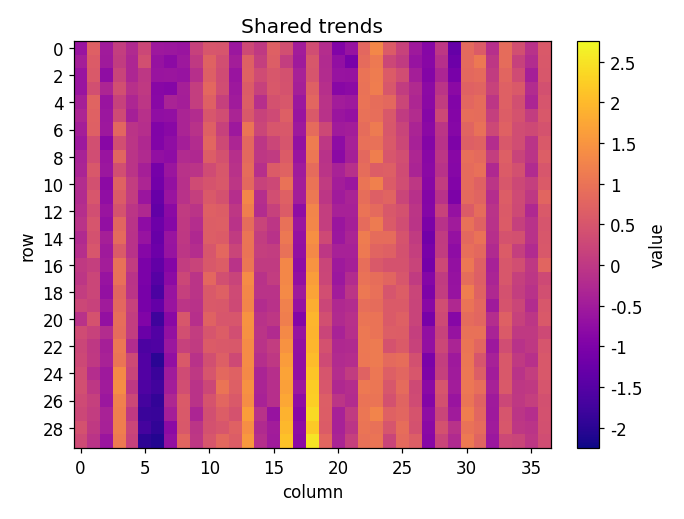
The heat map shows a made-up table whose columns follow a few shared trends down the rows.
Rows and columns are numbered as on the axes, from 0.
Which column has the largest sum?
18
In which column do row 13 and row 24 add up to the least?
6
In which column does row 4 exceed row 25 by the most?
5
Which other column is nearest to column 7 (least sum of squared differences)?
17
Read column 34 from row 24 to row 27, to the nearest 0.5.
0 0 0 0
